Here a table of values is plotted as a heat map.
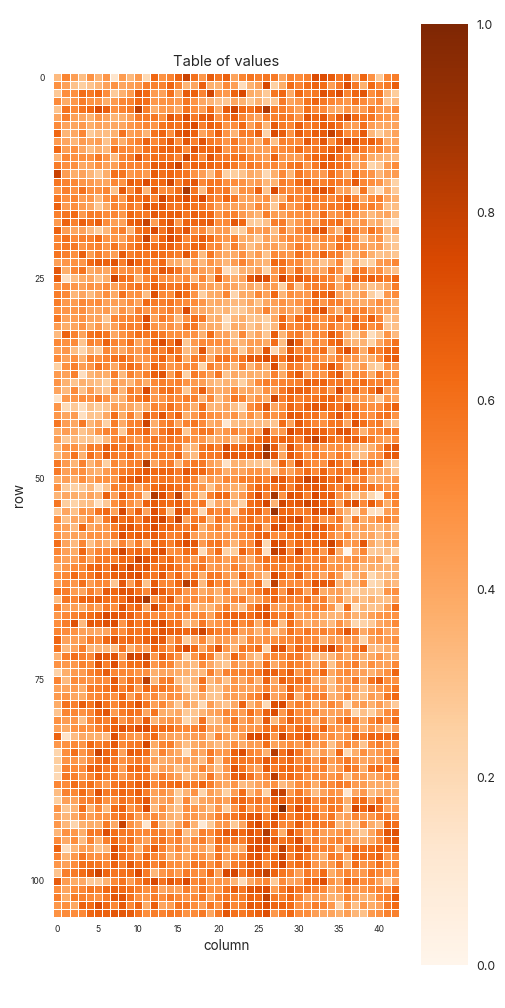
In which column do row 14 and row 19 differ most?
27
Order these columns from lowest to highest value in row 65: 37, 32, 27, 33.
37, 32, 33, 27
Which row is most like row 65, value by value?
61
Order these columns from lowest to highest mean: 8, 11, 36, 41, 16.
41, 36, 16, 8, 11
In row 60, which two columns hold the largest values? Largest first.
10, 11
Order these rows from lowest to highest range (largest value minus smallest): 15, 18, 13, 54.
15, 13, 18, 54
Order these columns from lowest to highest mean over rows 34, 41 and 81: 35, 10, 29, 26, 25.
25, 10, 35, 29, 26
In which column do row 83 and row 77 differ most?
11
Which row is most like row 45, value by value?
51
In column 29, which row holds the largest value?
33
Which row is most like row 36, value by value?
32
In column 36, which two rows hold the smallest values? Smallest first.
59, 89
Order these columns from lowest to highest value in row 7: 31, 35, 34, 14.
14, 31, 35, 34
